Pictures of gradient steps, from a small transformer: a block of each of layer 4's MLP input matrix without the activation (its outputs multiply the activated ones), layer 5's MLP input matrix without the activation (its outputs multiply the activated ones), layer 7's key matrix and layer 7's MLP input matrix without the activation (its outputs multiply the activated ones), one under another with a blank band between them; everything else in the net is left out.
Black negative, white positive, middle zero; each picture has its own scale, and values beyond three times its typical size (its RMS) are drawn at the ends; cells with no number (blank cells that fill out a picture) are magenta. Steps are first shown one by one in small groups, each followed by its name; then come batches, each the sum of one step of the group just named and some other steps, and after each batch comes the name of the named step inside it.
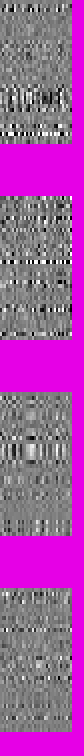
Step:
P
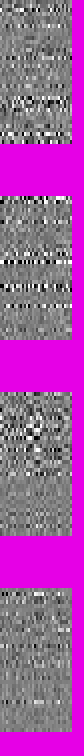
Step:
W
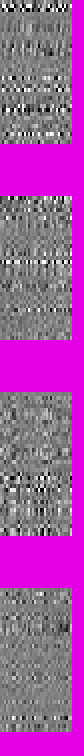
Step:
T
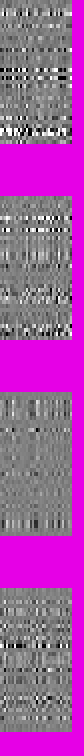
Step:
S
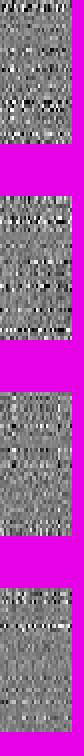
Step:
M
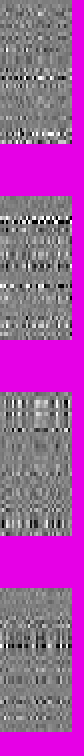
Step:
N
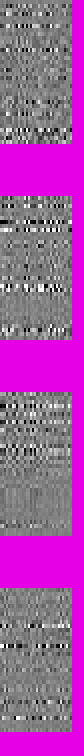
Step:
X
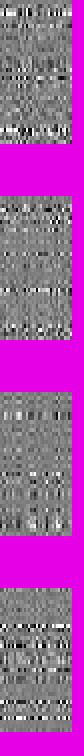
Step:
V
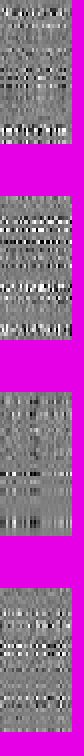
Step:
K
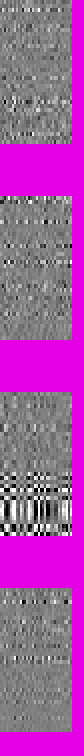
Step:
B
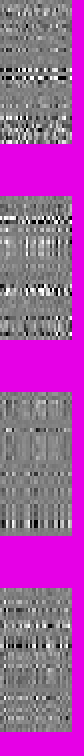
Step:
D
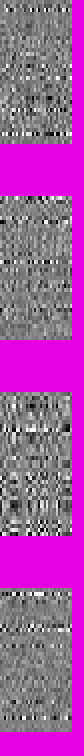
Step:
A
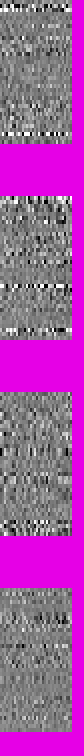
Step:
M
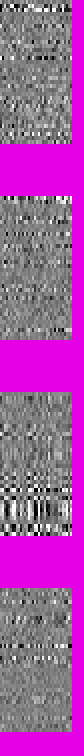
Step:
B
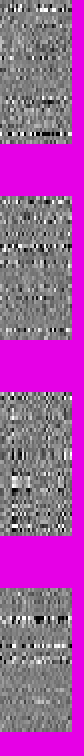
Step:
M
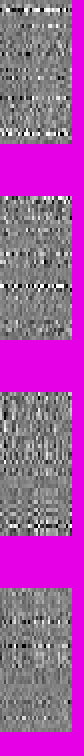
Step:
S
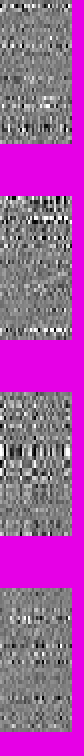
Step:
N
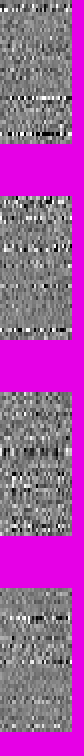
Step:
M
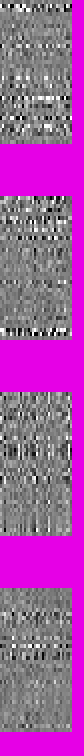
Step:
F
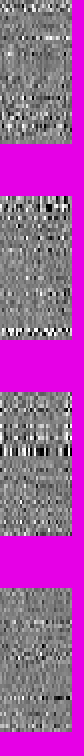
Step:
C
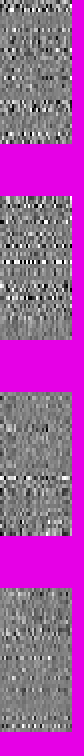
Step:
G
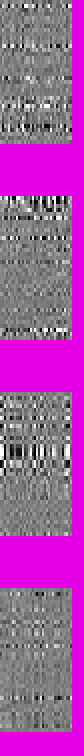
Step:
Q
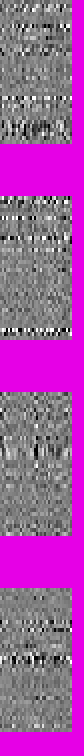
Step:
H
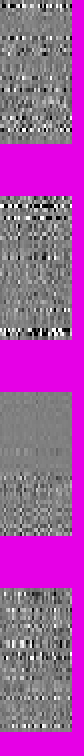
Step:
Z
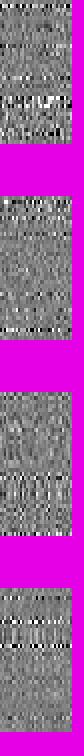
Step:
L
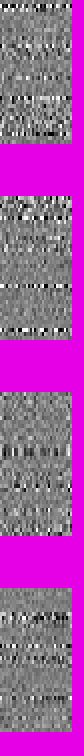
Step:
F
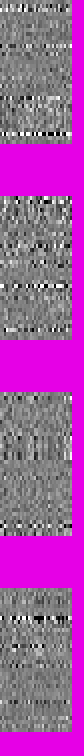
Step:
L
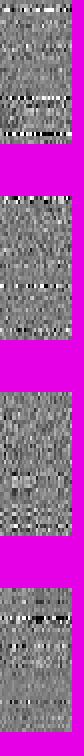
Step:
F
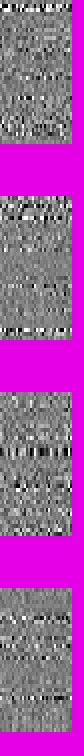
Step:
C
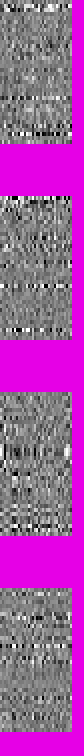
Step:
Q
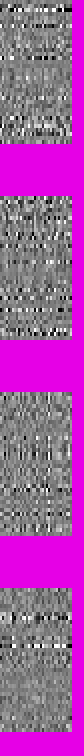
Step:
F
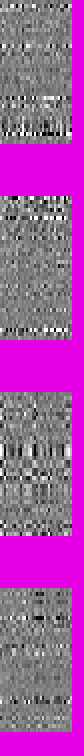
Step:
Q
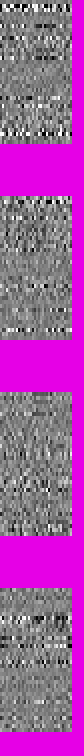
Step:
L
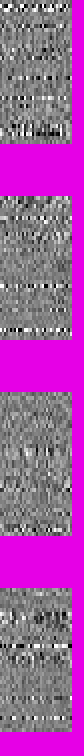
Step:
H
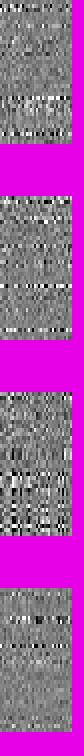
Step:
L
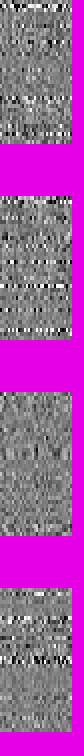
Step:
H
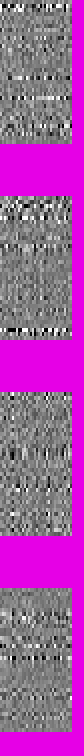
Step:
F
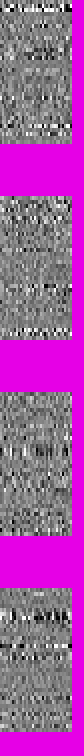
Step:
C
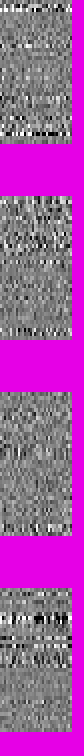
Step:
F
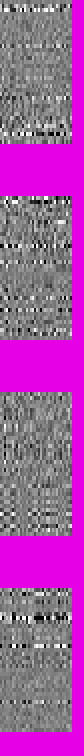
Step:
F
